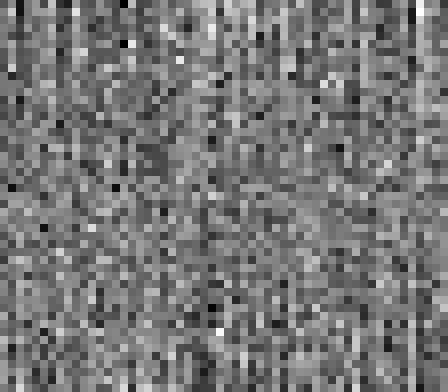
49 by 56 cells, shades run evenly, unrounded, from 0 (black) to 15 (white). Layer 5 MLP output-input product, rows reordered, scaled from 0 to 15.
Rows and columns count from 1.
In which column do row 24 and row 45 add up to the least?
2
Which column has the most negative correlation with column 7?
3
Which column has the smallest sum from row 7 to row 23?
45
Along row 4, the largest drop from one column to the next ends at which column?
8
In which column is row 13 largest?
7
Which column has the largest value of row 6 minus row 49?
17
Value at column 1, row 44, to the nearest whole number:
9
